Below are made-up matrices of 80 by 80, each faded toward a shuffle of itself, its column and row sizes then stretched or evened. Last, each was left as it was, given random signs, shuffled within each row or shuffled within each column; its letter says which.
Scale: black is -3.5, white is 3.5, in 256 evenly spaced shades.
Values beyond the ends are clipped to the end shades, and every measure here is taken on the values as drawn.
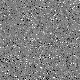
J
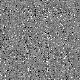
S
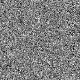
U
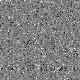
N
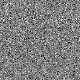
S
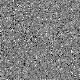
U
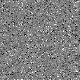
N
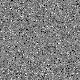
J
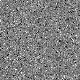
U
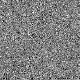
S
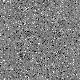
U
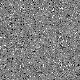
S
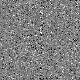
U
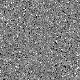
U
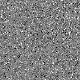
S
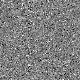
U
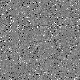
N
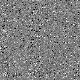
S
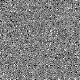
N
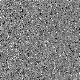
U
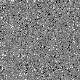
S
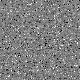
J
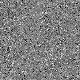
U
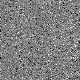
U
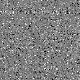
N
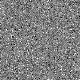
U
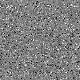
J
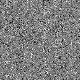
S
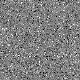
J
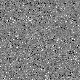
J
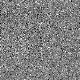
S
